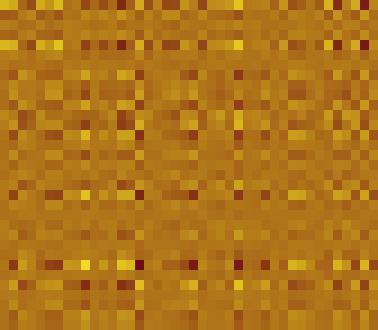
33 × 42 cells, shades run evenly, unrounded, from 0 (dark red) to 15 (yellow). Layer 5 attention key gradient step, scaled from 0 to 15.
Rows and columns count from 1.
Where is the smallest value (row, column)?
27, 16
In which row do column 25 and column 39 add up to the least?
10
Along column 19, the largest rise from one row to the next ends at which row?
2
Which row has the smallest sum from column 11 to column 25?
5
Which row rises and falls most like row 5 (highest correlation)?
1
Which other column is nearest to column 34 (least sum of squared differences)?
33
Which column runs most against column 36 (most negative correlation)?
26
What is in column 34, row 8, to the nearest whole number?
9
